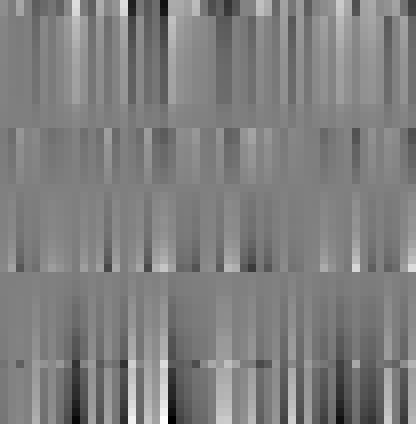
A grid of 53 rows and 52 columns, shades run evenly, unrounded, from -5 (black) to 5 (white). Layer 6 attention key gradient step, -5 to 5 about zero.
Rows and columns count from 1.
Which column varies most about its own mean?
21
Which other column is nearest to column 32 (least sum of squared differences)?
14
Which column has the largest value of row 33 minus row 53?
22
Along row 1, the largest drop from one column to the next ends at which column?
17
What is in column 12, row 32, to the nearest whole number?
0
